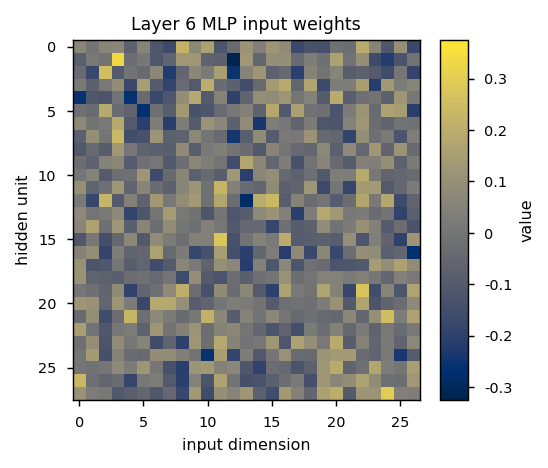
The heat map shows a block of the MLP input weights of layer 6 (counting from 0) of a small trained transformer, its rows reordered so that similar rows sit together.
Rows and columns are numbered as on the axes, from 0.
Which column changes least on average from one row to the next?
18
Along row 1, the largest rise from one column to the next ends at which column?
13
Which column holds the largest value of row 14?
1
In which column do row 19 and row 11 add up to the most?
22
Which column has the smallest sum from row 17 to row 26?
2
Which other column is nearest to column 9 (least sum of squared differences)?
20
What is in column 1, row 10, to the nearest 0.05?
0.05
